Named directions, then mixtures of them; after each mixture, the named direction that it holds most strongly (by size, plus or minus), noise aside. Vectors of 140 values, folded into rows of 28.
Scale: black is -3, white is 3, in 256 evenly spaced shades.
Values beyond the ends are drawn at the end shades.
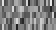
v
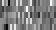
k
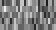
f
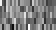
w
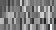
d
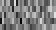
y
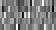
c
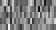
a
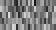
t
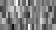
t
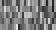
f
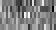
c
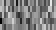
y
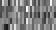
k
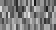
t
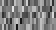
v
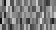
y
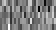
a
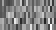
d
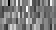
k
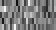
f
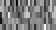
t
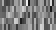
v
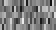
v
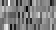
k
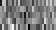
w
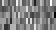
k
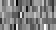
k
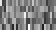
w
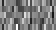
v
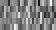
k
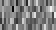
v
